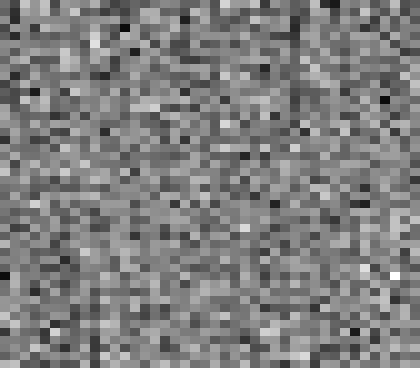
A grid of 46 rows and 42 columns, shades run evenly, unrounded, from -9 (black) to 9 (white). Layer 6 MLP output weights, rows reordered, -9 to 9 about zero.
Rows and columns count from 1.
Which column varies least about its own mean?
24
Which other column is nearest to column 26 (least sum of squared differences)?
3
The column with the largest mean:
37
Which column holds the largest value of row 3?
26
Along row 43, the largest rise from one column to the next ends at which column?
11
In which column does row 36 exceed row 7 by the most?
14
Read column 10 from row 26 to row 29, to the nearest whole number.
0 -4 -2 -4
